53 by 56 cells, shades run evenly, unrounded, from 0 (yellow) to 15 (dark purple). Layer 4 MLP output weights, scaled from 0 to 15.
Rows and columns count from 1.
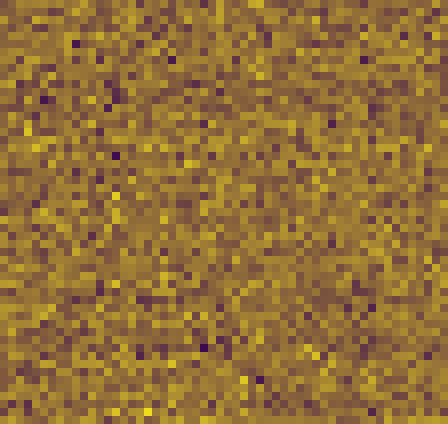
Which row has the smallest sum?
53
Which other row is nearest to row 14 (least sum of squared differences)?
43
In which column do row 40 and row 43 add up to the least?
24
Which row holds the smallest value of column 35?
36
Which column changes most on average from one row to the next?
15
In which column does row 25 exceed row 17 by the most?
4
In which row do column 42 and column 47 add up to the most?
14
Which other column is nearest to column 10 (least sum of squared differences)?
3
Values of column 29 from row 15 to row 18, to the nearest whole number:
10 7 6 5
